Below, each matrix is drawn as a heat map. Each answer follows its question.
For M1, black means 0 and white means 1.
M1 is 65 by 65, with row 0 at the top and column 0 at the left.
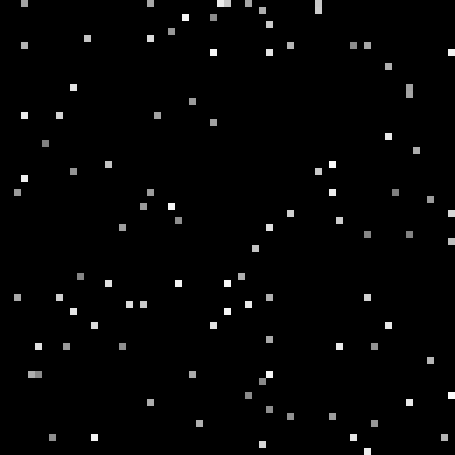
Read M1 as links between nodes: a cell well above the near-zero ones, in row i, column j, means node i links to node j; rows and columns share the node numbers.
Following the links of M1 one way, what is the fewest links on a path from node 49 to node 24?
3
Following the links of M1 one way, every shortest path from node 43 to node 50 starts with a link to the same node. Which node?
node 20
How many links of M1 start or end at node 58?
5
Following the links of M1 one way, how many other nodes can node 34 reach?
2
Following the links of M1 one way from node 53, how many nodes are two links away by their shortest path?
6
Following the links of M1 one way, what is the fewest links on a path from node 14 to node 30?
3
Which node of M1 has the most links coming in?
node 38
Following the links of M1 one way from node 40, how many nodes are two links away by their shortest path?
3
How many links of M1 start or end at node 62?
4
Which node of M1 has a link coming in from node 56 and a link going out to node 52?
node 64
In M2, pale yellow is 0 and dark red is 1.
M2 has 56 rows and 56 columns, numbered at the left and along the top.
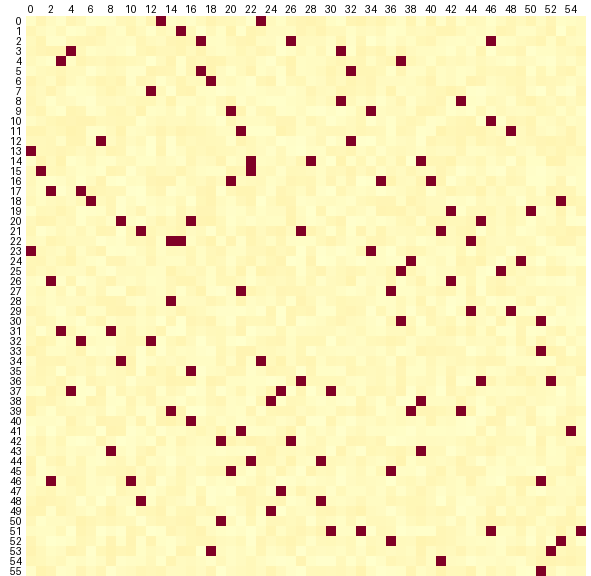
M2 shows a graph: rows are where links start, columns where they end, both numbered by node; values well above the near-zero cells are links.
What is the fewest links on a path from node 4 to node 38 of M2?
6
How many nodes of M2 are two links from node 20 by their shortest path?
4
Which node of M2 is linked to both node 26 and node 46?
node 2
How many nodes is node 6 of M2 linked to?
1
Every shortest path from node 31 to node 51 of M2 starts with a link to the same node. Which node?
node 3
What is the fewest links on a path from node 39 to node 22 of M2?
2
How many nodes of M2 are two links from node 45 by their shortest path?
4
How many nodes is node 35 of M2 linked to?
1
